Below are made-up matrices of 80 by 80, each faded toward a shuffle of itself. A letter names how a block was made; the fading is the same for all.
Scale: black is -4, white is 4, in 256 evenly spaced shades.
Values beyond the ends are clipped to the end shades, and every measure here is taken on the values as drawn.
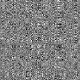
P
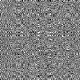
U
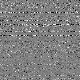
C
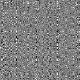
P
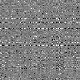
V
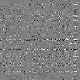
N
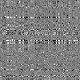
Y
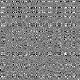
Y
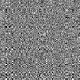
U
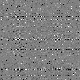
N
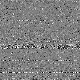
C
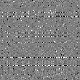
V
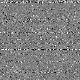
C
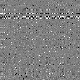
Y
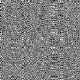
U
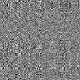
P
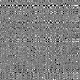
V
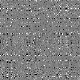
N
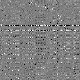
Y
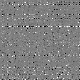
N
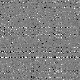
N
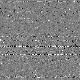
C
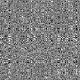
U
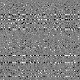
Y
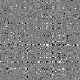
N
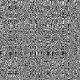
P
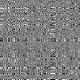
Y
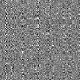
P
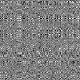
V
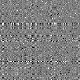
V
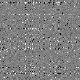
N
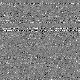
C
